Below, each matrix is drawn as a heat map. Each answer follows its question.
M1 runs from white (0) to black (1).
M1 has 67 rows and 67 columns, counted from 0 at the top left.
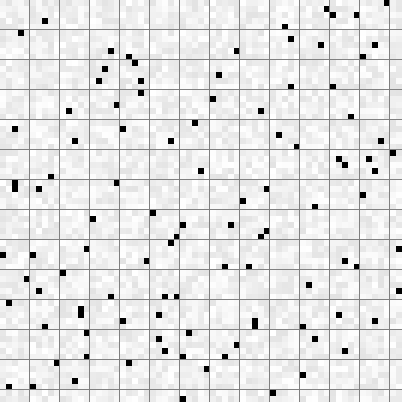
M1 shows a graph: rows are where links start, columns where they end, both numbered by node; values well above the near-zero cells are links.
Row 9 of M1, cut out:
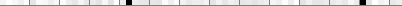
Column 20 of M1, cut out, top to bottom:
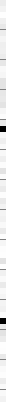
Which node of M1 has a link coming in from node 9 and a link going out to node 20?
node 21
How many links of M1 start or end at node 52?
5
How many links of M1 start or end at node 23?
5
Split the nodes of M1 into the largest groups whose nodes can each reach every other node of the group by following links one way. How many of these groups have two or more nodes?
8
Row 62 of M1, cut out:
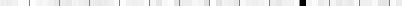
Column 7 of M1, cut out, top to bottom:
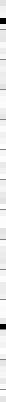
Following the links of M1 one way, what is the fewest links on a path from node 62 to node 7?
4
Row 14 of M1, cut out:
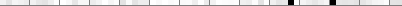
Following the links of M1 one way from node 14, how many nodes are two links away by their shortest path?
3
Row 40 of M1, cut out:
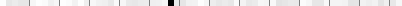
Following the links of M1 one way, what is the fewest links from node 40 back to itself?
3
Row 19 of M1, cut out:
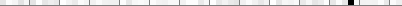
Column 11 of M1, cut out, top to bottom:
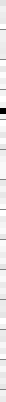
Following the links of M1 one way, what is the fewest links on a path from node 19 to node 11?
7
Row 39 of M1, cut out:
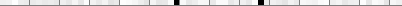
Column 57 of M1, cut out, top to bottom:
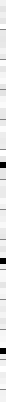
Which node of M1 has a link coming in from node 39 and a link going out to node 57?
node 43
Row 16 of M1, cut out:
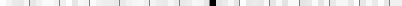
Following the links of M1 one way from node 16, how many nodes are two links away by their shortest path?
1
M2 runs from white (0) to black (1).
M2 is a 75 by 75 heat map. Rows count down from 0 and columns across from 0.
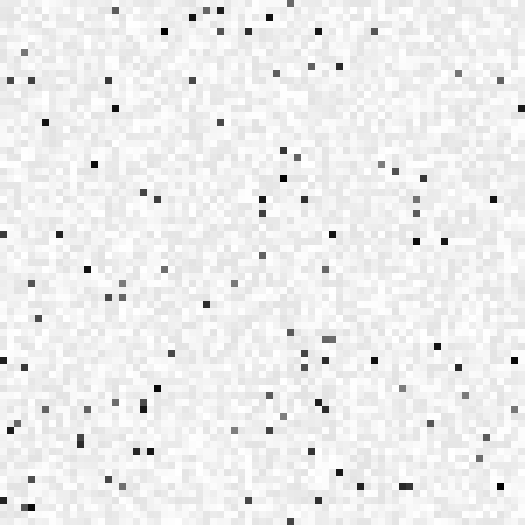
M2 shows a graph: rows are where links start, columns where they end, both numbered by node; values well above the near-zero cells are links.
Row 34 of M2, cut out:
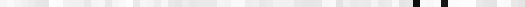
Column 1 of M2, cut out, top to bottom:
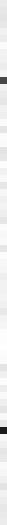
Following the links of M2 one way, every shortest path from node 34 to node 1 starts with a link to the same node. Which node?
node 63
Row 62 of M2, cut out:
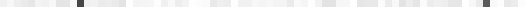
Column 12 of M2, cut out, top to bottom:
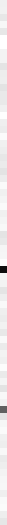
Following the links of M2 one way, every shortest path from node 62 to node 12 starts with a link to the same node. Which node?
node 69
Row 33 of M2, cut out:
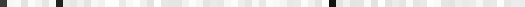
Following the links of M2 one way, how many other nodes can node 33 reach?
4
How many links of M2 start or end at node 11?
7
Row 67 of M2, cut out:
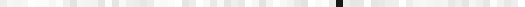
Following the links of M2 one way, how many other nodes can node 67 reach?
4
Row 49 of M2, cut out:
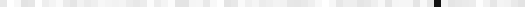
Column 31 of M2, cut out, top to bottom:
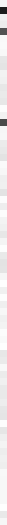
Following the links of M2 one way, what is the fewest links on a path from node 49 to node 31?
4
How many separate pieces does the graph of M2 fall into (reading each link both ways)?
5
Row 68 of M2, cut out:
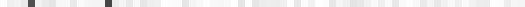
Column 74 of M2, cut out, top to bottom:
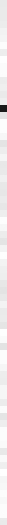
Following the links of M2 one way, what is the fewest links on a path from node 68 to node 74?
2
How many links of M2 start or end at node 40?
6
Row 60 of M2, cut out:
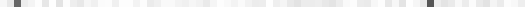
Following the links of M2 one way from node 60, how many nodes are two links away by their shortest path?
4
